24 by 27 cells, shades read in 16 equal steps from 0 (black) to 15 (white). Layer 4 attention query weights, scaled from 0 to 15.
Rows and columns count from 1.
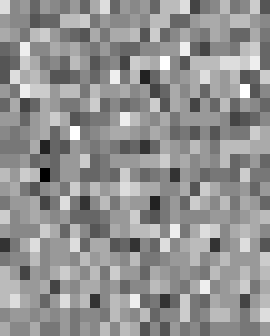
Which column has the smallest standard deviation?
23
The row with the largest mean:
17
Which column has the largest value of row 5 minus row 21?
26
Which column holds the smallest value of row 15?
16
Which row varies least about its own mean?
19
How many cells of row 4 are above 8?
10
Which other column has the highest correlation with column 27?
12
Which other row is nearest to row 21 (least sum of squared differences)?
2
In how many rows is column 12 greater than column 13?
11
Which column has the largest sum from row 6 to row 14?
13
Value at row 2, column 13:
8
